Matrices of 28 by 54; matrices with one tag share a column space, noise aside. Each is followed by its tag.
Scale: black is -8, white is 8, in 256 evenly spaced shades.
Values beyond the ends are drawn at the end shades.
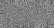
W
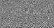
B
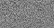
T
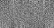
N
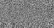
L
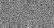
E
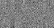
E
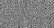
E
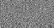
L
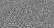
B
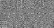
N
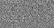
T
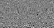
B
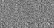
L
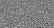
B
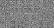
N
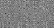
N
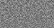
T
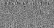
W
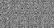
E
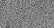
N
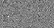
T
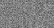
E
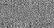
L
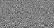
B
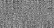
N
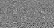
B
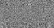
L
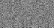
E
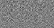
T
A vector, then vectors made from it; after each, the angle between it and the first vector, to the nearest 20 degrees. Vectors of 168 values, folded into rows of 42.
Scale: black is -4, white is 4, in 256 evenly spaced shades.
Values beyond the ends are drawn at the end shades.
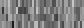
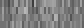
140 degrees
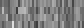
160 degrees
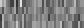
80 degrees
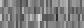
80 degrees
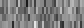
40 degrees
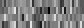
100 degrees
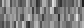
100 degrees
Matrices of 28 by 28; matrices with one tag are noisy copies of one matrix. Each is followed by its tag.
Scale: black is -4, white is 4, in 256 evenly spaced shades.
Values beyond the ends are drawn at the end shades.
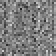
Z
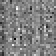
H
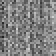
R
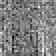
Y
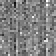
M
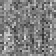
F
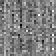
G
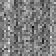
F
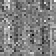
F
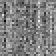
Z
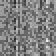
M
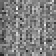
H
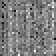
R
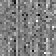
M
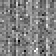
M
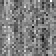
F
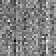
M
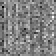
R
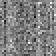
Z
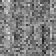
F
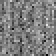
G
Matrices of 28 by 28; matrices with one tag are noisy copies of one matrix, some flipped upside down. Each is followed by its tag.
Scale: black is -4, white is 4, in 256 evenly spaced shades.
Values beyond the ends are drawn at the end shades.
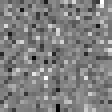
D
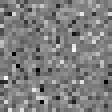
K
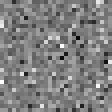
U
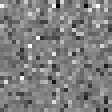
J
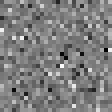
U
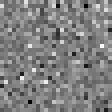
J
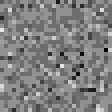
U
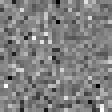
D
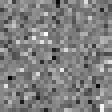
D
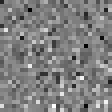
J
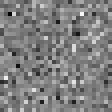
K
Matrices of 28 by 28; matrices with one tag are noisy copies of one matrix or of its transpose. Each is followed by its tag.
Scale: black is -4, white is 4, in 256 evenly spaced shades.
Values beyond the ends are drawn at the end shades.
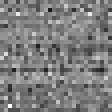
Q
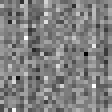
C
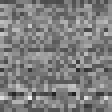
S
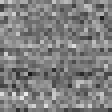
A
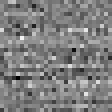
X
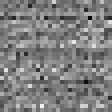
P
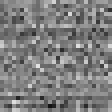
C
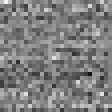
A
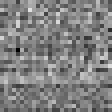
Q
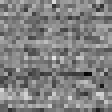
A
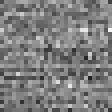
X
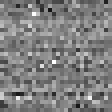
S
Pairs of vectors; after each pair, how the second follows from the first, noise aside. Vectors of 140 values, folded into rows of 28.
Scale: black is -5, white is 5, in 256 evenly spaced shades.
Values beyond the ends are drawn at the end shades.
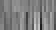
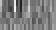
reversed, negated.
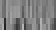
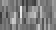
wrapped around, negated.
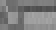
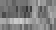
reversed, negated.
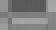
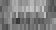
negated.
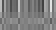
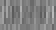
wrapped around, shrunk.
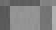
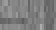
wrapped around, shrunk.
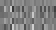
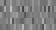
partly zeroed.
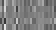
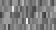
shuffled.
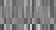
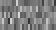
shuffled.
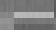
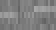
wrapped around, shrunk.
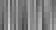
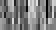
reversed, negated, scaled up.
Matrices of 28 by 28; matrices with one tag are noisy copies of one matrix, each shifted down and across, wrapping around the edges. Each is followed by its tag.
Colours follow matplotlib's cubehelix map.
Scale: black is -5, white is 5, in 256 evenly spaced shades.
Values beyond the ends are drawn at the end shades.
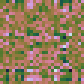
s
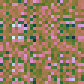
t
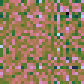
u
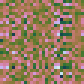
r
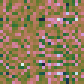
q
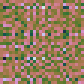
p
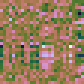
s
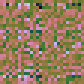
t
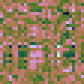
s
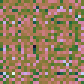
p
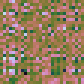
t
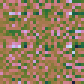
r
